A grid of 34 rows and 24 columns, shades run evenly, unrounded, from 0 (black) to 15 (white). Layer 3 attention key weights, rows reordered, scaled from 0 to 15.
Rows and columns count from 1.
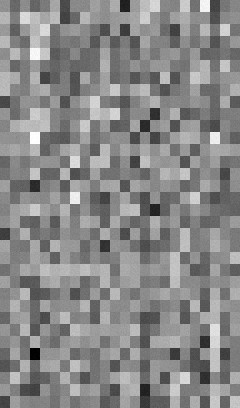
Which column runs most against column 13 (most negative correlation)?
21
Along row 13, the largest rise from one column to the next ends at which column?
11
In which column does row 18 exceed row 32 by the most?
4
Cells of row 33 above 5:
20
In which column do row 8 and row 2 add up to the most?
15
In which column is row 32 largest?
19
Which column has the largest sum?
22
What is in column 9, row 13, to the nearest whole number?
8
